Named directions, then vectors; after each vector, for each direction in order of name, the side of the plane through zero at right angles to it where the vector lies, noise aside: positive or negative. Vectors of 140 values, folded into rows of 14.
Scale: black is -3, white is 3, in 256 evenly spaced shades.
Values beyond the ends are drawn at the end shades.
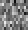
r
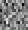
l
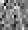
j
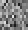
positive, negative, positive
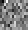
negative, positive, negative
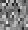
negative, positive, positive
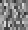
negative, negative, positive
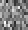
positive, negative, positive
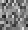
positive, negative, negative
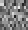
positive, positive, positive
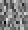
positive, positive, negative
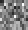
negative, negative, negative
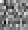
positive, positive, negative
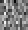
negative, negative, positive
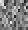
positive, positive, positive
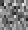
negative, negative, negative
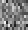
positive, negative, positive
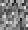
negative, positive, positive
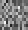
positive, negative, positive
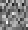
negative, positive, positive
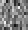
positive, negative, positive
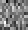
positive, negative, positive
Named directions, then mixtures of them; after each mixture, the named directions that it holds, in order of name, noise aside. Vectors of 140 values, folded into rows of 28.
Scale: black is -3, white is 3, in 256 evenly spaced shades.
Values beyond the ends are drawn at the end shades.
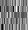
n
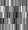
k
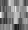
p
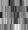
p.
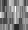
p.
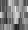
p.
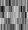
k.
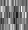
k.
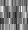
k.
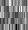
k, n, p.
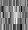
k, n, p.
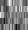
k, n, p.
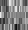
k, n, p.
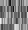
k, n, p.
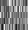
k, n, p.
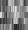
p.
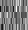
n.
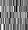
n.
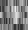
k, p.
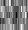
k.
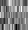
k, n, p.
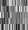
k, n, p.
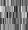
k, n.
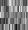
k, n, p.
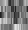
p.
